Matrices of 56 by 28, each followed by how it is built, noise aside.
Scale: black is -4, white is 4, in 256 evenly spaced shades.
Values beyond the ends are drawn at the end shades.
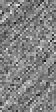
Hankel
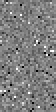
sparse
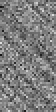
Toeplitz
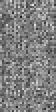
blocks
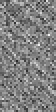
Toeplitz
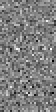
uneven rows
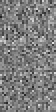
repeating columns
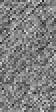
Hankel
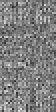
blocks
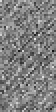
Hankel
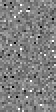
sparse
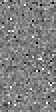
sparse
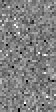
sparse
